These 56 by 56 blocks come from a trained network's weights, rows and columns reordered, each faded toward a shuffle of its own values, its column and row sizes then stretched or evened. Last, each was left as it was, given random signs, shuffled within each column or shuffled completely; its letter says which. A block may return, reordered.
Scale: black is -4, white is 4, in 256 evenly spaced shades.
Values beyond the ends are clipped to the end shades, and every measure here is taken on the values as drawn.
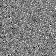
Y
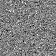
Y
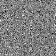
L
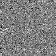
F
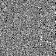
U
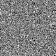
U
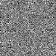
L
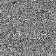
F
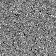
Y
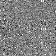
F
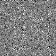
F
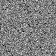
Y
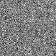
F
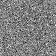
Y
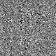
F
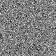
Y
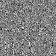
F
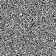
Y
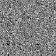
L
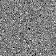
U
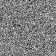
Y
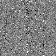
U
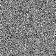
U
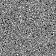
Y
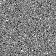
Y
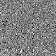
L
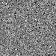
Y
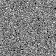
Y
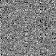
L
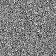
Y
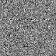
L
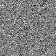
F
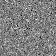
Y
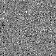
F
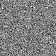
Y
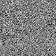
L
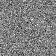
Y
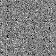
U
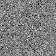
F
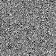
U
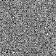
L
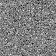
Y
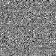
L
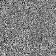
F
